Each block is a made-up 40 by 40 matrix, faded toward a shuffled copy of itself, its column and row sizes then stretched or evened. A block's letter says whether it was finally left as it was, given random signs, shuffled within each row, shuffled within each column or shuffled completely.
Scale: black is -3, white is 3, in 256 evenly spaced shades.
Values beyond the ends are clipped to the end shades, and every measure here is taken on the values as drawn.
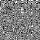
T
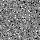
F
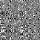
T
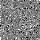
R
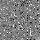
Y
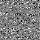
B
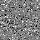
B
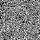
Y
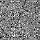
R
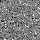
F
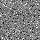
F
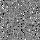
Y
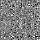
R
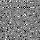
T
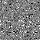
B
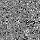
R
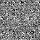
B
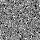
F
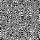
T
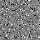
B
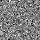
B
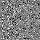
Y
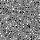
Y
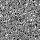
F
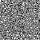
R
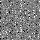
Y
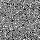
F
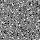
F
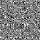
T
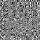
T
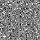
R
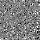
R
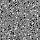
Y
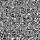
R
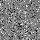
F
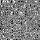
T
